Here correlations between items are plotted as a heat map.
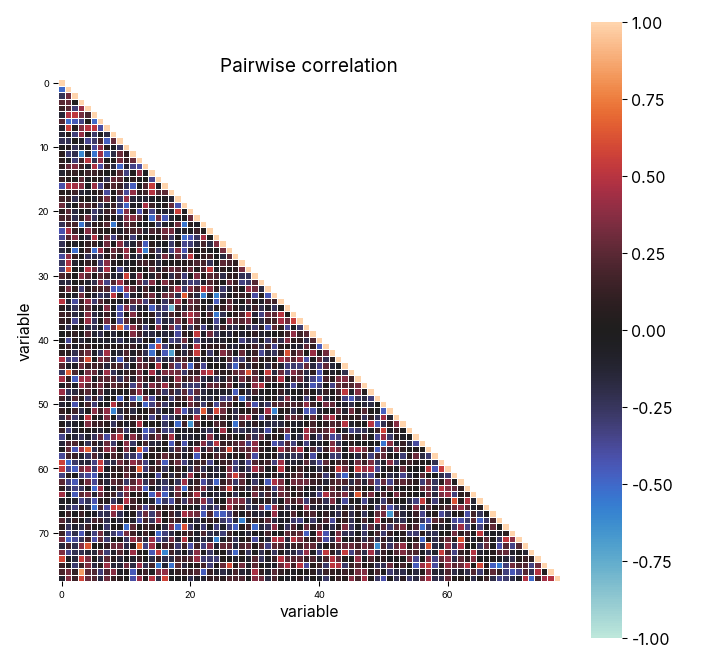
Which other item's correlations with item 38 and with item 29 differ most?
9
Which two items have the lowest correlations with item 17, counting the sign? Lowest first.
35, 42
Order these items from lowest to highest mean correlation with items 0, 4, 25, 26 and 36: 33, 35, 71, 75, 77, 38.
38, 33, 77, 35, 71, 75
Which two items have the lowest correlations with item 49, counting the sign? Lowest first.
12, 72
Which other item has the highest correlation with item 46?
64
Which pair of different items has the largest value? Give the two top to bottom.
3, 76
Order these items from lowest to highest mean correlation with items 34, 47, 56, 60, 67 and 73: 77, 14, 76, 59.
14, 77, 76, 59
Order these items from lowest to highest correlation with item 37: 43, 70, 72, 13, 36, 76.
13, 76, 72, 70, 43, 36
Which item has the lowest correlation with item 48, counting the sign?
27
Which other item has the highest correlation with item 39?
21
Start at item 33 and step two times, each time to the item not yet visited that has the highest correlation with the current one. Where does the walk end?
69
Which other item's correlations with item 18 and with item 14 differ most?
20
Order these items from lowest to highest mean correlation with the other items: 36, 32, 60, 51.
51, 32, 36, 60
